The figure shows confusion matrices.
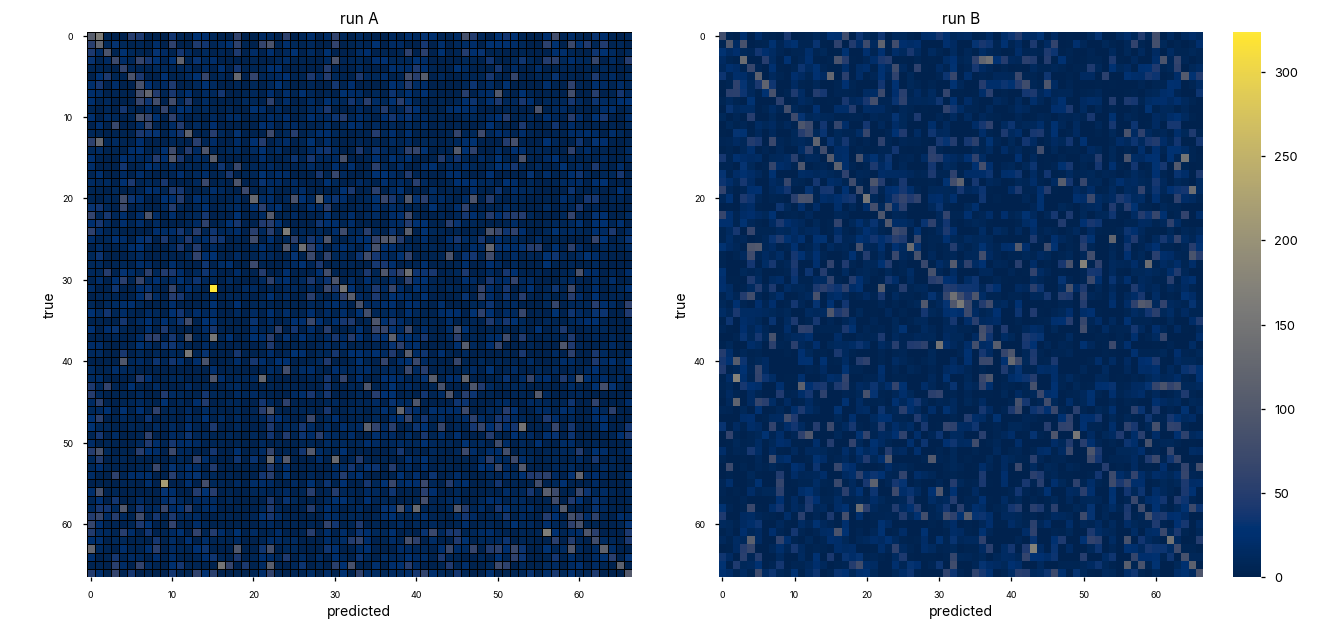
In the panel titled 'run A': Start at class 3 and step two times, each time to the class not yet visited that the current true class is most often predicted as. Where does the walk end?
7
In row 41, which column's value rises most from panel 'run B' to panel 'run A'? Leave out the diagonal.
24
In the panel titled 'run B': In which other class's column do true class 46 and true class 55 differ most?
21
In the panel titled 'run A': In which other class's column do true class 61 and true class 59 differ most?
56
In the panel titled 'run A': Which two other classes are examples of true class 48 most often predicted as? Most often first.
53, 34
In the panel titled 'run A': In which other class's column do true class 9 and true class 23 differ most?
55
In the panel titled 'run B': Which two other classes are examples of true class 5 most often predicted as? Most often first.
15, 64
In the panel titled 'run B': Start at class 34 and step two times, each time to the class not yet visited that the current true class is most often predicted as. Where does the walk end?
64
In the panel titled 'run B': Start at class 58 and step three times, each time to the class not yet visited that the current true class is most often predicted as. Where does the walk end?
56
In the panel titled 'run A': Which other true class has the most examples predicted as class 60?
54
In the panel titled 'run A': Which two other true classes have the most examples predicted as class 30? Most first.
52, 3
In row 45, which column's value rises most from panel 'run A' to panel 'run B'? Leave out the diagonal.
2
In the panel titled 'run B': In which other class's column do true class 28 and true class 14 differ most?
50
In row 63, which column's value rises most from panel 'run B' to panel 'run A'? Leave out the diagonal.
0
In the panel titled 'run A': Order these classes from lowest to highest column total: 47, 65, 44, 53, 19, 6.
19, 65, 44, 47, 53, 6
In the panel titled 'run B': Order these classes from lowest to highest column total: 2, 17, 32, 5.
2, 5, 17, 32
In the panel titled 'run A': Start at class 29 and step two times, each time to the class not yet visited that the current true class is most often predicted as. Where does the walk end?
12
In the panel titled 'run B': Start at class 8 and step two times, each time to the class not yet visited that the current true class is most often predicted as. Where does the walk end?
23
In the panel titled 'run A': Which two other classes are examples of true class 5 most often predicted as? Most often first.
18, 41
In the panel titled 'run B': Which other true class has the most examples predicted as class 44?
14
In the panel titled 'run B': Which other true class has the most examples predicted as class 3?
1
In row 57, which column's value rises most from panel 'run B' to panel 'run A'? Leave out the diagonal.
41
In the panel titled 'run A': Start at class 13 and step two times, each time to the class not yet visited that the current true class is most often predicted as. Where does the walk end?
22
